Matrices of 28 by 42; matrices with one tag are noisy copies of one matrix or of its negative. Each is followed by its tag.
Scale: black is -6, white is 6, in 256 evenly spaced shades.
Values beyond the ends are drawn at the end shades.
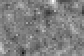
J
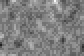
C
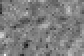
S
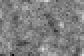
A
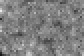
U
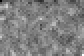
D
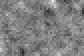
J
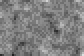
A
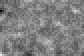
U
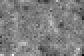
A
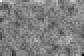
D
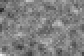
U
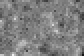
A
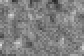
C
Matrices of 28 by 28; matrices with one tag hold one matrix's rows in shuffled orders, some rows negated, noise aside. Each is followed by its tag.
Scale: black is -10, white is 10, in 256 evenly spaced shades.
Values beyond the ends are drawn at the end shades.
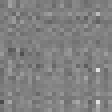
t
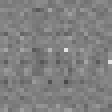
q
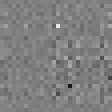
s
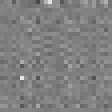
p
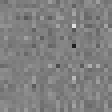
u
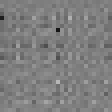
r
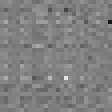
q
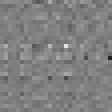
q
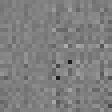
s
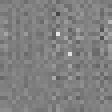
s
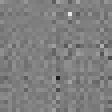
s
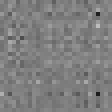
t
